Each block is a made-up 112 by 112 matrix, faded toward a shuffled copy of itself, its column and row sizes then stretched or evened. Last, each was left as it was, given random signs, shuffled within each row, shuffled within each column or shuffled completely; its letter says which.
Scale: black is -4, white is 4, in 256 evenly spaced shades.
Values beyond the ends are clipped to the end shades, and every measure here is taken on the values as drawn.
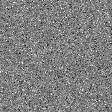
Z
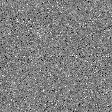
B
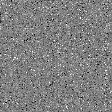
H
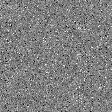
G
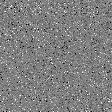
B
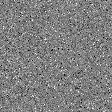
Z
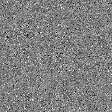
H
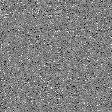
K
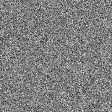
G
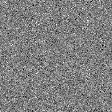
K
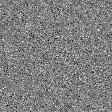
B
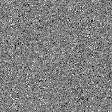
K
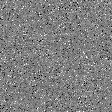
Z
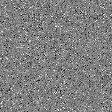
H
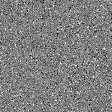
G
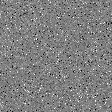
Z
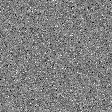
Z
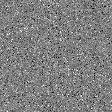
H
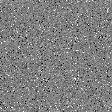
K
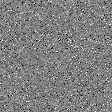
B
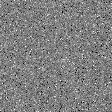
G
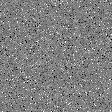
Z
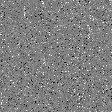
G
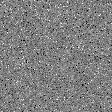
Z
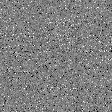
B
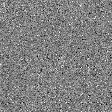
H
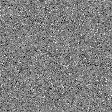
B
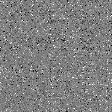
K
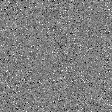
H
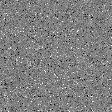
H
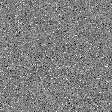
B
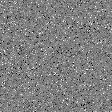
B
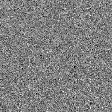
K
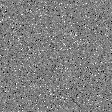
Z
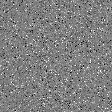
G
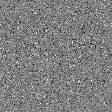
H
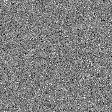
G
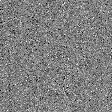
G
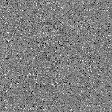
K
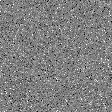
Z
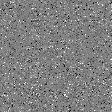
K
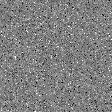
G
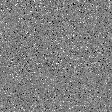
B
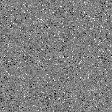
K
